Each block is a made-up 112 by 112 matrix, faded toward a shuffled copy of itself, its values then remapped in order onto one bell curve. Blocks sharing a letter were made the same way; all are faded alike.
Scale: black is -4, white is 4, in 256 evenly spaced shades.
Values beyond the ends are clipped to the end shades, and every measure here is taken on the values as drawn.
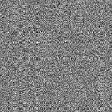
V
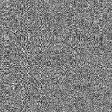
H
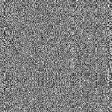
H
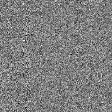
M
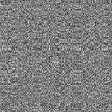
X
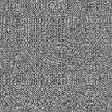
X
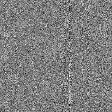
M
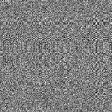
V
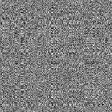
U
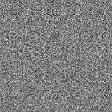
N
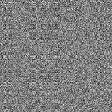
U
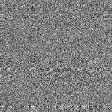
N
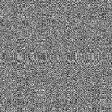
V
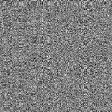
H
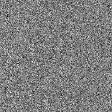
M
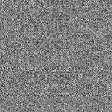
N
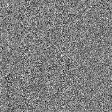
M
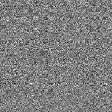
N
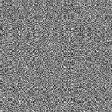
X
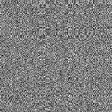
U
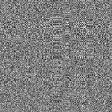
U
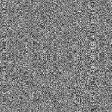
H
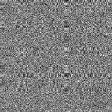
V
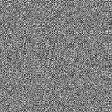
U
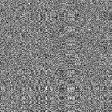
U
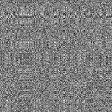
U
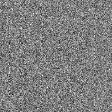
M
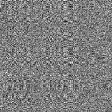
V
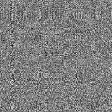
H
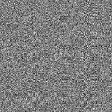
H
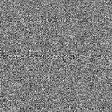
N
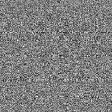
N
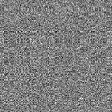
V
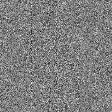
M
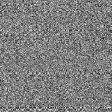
N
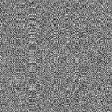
X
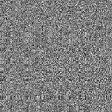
H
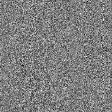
M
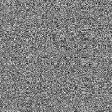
N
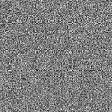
N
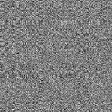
V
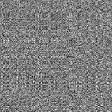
U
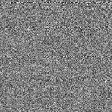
N
